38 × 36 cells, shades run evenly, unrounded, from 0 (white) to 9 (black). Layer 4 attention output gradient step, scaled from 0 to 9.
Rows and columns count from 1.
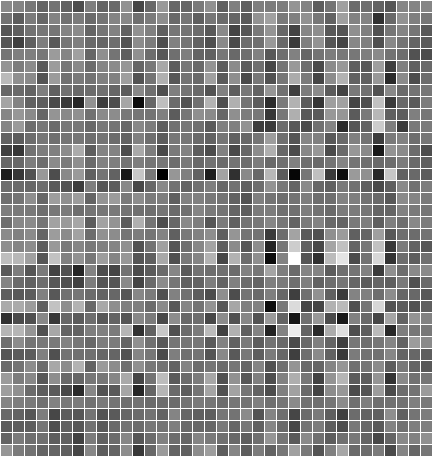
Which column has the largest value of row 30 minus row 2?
29
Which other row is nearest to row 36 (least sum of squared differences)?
35
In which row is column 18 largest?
15
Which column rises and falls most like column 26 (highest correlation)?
23
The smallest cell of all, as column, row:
25, 22
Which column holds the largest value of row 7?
33
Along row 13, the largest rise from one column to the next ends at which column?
32
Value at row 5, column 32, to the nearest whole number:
4
